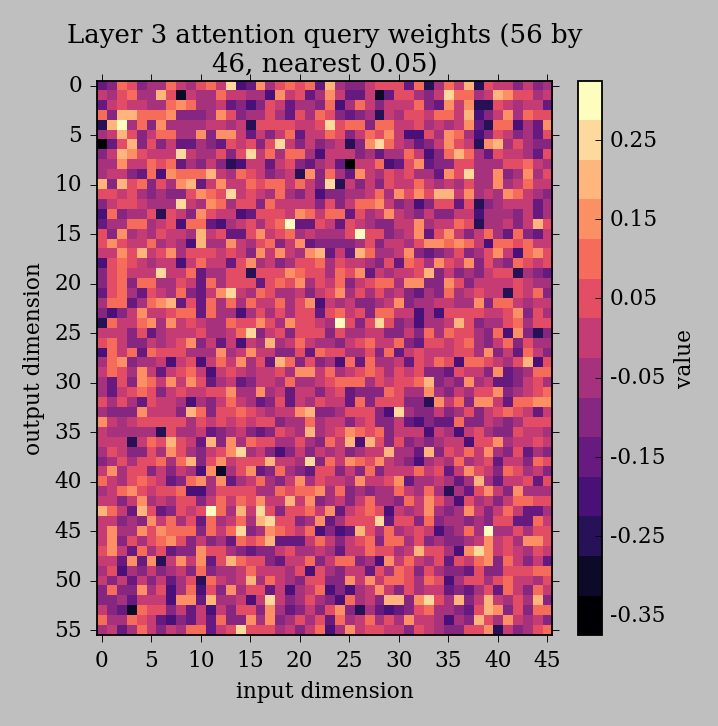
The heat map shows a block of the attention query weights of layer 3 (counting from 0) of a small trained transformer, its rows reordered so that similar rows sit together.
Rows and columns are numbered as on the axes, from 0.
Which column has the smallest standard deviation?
5
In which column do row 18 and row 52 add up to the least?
0
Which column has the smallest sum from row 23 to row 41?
32
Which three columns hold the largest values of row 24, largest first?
24, 28, 36
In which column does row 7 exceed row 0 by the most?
15
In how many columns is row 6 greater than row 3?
16
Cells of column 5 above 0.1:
3
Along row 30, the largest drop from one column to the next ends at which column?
34
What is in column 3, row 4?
-0.05
